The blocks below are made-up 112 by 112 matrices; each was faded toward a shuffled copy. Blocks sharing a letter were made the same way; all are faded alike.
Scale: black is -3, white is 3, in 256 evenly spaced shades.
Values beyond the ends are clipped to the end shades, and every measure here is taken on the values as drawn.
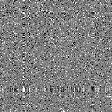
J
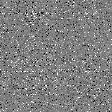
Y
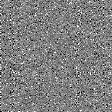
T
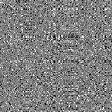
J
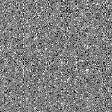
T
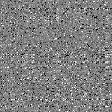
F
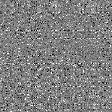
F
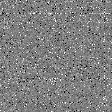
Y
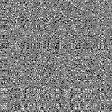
J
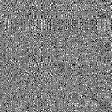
J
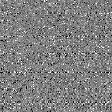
F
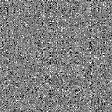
T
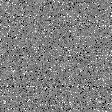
Y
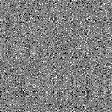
F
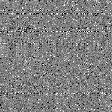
F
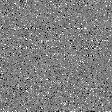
Y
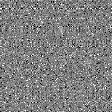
F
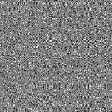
J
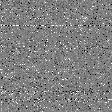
Y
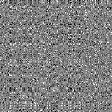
J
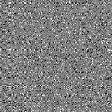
J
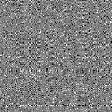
J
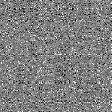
F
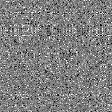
F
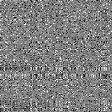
J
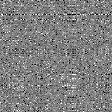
F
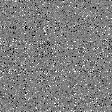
Y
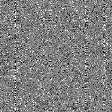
T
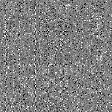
T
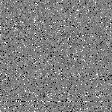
Y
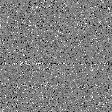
Y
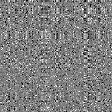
J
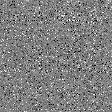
Y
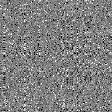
T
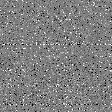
Y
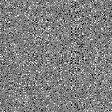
T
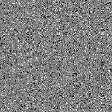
T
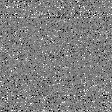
Y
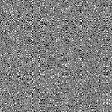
J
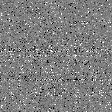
Y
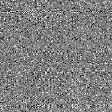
F
